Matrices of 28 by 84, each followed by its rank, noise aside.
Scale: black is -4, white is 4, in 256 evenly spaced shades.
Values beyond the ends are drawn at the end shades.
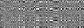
two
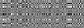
one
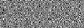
five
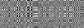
one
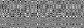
three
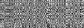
three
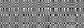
two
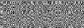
three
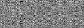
five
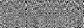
five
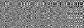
two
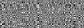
four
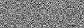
four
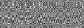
four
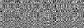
four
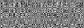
four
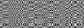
two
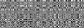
three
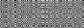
one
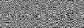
five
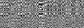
three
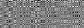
three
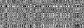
two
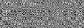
five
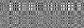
one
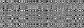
three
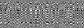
three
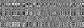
two
